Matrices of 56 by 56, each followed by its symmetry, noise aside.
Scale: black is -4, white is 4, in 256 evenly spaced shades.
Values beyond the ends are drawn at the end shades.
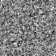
same after a half turn.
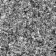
no symmetry.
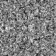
mirrored top to bottom.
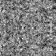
mirrored top to bottom.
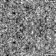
mirrored top to bottom.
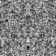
mirrored left to right.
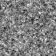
antisymmetric.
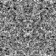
mirrored left to right.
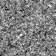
symmetric across the other diagonal.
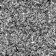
same after a half turn.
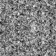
mirrored top to bottom.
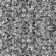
mirrored top to bottom.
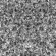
mirrored left to right.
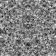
mirrored left to right.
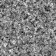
symmetric across the other diagonal.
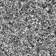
symmetric across the other diagonal.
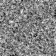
symmetric.
